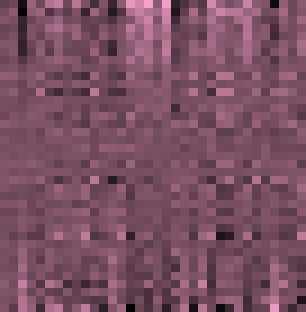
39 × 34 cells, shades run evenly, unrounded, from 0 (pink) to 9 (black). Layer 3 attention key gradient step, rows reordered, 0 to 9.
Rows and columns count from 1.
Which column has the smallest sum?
17
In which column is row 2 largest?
3
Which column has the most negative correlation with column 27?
20
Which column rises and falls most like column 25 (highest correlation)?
26
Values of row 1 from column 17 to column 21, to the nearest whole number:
0 4 0 7 6
